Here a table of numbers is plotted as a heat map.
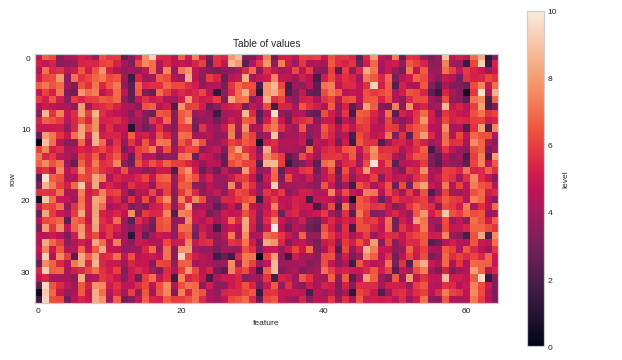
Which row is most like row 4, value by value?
15
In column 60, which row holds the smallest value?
5
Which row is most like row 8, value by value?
24
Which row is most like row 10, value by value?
25
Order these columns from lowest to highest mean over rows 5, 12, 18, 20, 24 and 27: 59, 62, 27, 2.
59, 27, 2, 62
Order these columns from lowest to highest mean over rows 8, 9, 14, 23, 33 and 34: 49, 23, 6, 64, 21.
23, 64, 49, 6, 21
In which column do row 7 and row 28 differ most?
33
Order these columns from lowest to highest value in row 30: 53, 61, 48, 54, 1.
48, 53, 54, 61, 1
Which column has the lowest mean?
31
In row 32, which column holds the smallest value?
0
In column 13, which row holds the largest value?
22
